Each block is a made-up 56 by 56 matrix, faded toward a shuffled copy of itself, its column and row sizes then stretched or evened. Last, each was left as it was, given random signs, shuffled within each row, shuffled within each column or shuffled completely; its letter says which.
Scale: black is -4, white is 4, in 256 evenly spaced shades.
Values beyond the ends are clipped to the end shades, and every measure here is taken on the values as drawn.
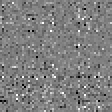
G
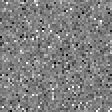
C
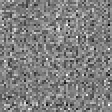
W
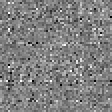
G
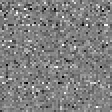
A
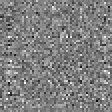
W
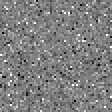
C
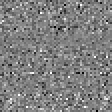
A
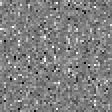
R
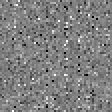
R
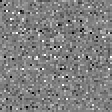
A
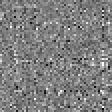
W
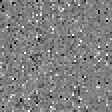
R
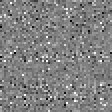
G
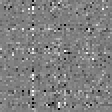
G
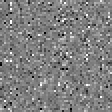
R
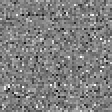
A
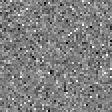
C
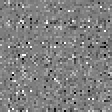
G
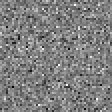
A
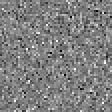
C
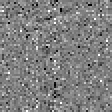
R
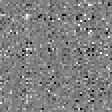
W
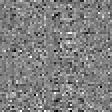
W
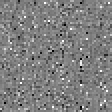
R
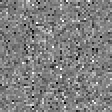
R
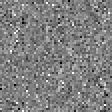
R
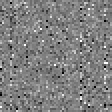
R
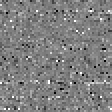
A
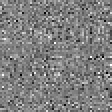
W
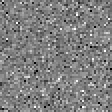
C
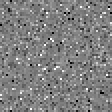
C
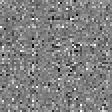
G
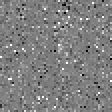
R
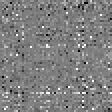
W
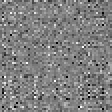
W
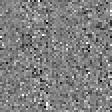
R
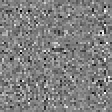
W
